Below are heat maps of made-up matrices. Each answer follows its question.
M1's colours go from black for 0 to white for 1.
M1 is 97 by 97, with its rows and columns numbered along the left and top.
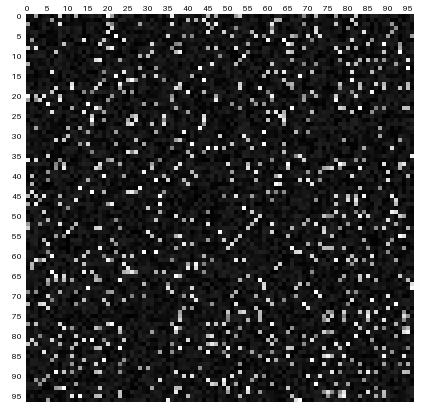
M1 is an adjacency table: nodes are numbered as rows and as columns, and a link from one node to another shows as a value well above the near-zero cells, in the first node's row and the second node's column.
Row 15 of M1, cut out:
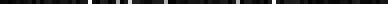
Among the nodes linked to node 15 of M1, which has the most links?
node 41
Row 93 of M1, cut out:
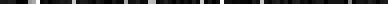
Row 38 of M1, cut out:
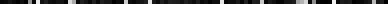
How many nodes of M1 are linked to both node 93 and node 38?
7
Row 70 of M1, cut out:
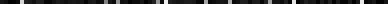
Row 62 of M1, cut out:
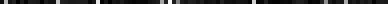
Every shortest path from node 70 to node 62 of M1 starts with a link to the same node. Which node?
node 26
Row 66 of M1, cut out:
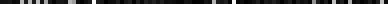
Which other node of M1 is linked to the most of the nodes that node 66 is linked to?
node 89
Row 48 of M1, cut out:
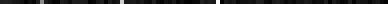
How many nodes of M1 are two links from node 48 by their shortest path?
4
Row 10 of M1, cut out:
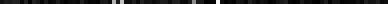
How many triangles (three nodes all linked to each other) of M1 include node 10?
3
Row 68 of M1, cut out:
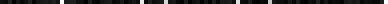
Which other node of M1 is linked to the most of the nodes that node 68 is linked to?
node 5
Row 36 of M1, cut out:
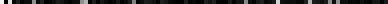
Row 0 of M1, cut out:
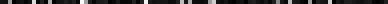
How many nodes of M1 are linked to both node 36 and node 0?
7
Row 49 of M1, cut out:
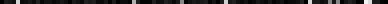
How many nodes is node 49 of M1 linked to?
9
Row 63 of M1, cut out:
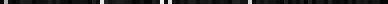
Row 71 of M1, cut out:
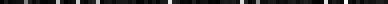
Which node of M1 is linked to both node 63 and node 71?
node 42
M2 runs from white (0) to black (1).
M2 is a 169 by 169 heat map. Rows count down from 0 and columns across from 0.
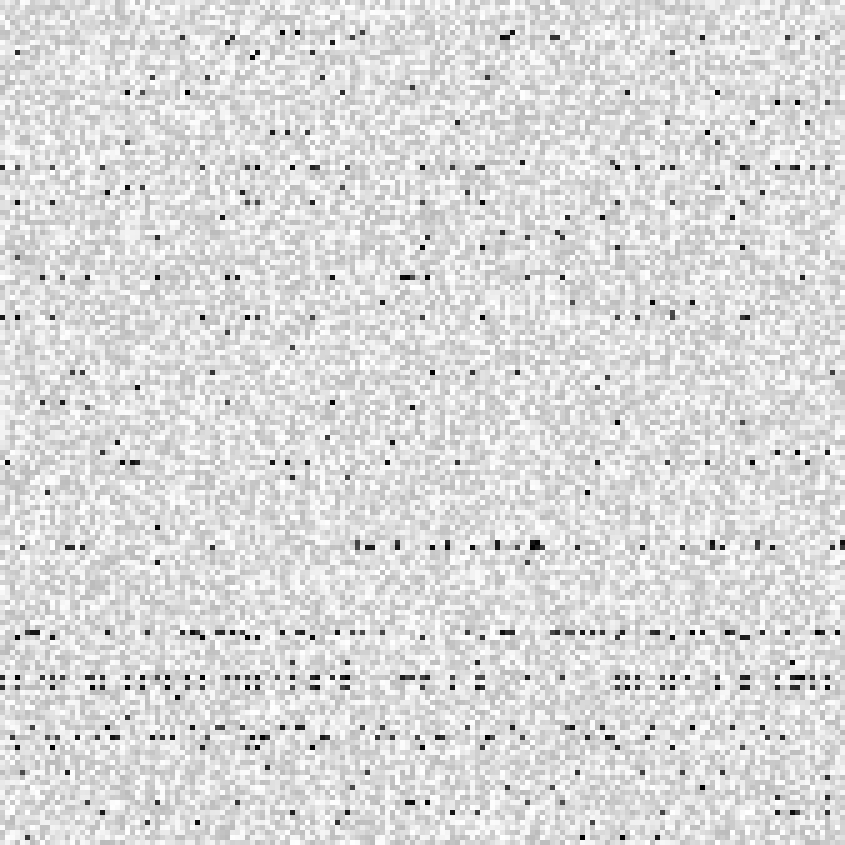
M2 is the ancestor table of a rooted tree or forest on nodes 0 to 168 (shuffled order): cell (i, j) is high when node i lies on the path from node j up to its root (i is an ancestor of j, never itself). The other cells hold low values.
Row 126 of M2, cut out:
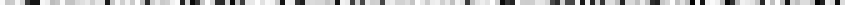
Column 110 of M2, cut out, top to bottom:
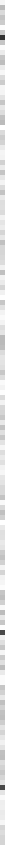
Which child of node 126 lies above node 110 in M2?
7
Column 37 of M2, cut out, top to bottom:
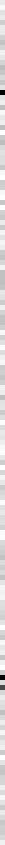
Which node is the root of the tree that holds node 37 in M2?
135
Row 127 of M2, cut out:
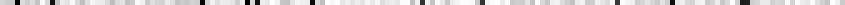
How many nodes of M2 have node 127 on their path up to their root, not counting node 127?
12
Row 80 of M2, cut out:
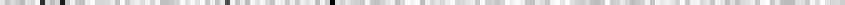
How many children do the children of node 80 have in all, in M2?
1
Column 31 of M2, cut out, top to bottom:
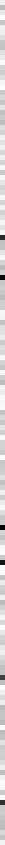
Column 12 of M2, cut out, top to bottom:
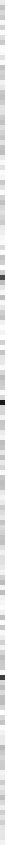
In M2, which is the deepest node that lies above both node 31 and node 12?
55
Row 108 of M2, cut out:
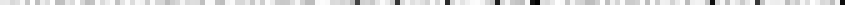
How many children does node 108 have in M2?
9
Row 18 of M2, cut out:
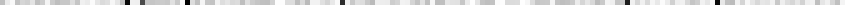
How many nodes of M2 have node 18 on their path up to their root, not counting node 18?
6
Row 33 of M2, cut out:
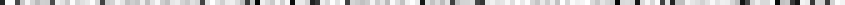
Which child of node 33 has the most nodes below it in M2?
63
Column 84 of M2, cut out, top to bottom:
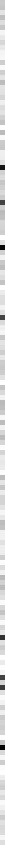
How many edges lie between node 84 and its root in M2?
8
